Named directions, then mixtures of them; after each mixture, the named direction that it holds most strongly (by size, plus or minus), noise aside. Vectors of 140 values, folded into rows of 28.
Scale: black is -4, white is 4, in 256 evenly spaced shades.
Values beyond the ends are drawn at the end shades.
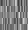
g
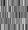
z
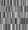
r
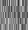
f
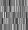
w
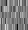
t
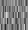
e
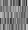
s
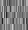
w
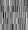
w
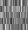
s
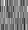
z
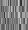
f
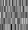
r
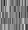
z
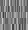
w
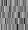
t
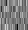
t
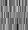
t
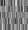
g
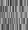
f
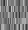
z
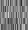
f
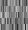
e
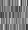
s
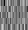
z
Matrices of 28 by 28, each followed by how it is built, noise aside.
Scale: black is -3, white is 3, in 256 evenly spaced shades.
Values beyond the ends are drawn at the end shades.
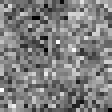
smooth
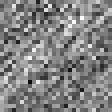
Hankel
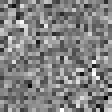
block diagonal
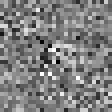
block diagonal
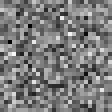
repeating rows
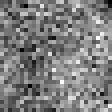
smooth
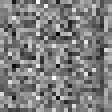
repeating rows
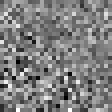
lower triangular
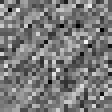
Hankel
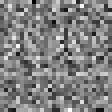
repeating columns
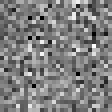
uneven columns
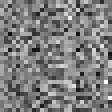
blocks
